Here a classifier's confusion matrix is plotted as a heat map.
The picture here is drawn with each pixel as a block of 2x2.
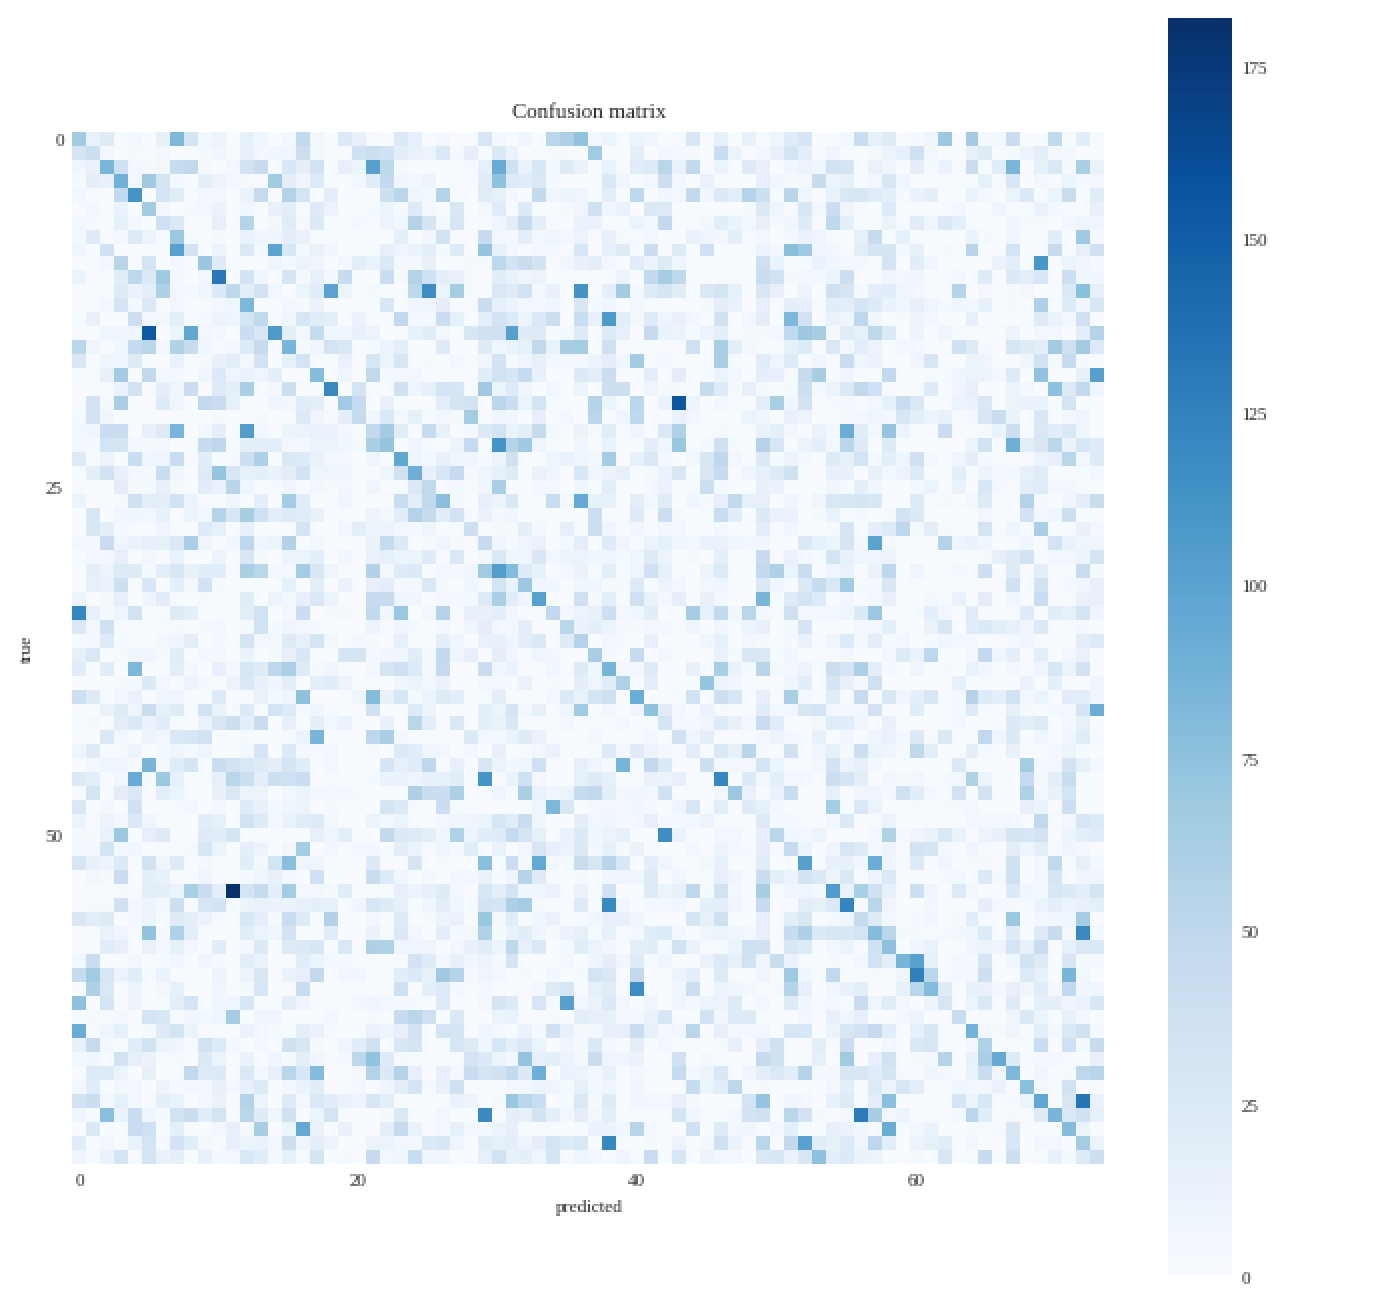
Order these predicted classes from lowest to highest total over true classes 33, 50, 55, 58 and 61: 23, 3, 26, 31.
26, 23, 3, 31
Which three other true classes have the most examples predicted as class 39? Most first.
45, 11, 18
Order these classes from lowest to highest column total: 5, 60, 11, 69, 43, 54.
11, 43, 60, 54, 5, 69
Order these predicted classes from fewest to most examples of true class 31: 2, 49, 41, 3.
2, 3, 41, 49
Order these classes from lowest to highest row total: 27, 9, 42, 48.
48, 42, 9, 27
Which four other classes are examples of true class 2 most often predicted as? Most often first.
21, 30, 67, 72
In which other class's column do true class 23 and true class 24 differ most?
10
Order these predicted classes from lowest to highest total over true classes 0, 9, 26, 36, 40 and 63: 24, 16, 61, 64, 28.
28, 61, 24, 64, 16
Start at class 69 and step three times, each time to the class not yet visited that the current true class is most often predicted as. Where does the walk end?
4
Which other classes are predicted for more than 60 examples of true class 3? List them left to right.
5, 14, 30
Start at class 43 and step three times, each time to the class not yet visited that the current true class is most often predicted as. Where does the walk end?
53
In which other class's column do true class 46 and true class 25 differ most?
29
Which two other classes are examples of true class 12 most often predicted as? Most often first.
69, 29
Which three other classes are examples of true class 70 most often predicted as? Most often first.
56, 29, 2
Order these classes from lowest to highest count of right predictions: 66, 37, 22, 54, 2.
37, 22, 2, 66, 54
